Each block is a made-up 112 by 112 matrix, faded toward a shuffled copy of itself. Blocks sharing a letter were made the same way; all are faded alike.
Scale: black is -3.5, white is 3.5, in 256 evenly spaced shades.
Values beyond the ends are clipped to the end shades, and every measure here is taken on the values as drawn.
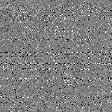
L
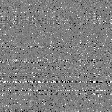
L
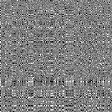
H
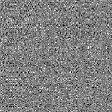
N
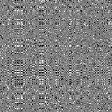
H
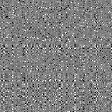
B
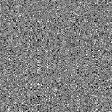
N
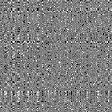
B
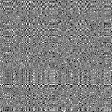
H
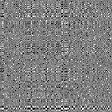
H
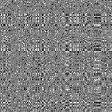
H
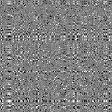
H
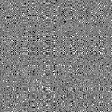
B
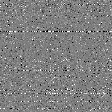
L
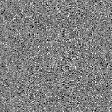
N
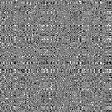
H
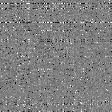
L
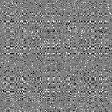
H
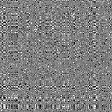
H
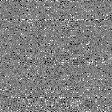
L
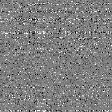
L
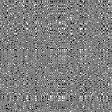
B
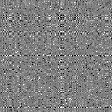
H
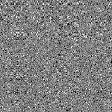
N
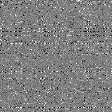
L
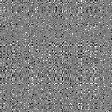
B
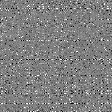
L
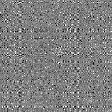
B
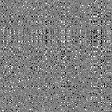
B
